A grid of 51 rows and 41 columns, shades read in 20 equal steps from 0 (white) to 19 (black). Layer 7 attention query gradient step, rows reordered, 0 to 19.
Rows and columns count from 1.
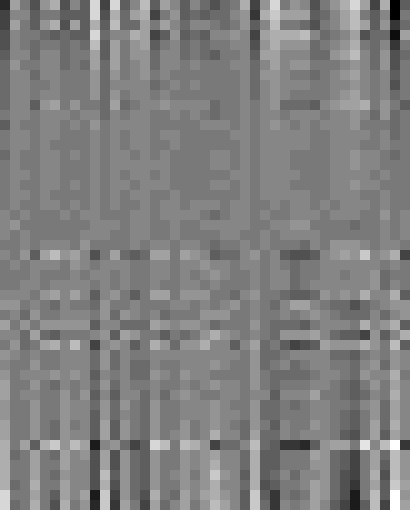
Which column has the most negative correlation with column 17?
41
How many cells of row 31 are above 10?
7
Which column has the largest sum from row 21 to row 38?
10
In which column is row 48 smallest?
22
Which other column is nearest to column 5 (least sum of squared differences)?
17
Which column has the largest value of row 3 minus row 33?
40
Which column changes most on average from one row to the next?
37
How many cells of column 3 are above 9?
30
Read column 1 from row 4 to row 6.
13 13 12
